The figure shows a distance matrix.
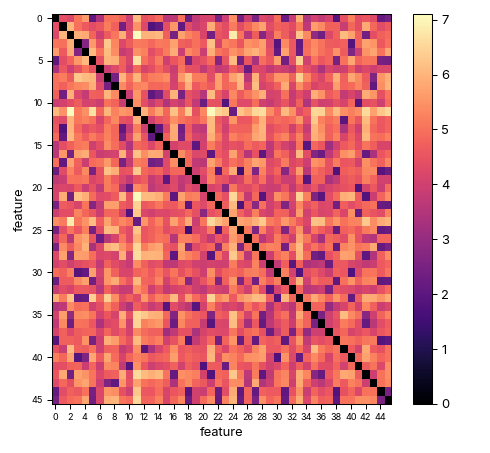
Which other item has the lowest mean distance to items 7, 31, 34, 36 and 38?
0
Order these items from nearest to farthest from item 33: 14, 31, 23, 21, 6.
6, 14, 23, 31, 21
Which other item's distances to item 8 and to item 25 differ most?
18
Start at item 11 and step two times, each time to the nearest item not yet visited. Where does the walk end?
19
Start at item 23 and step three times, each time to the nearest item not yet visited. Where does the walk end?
20
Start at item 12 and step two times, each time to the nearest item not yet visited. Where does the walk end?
13
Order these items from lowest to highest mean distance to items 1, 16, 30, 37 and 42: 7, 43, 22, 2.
2, 43, 22, 7
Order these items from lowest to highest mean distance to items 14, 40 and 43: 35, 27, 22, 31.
22, 35, 31, 27
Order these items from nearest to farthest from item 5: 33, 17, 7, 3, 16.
16, 17, 3, 7, 33
